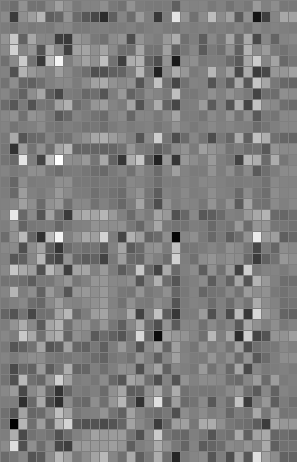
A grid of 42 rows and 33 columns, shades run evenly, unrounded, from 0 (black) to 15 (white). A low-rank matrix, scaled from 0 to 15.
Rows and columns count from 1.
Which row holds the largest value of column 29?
22
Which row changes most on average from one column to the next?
15
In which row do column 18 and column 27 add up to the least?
31
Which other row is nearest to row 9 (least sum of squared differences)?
23
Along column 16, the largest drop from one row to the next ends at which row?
32
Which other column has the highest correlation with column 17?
14
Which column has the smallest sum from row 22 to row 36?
20
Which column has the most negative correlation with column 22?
5
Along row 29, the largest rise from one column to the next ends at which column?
29
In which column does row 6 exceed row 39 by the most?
2
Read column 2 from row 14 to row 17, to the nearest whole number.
3 6 7 6
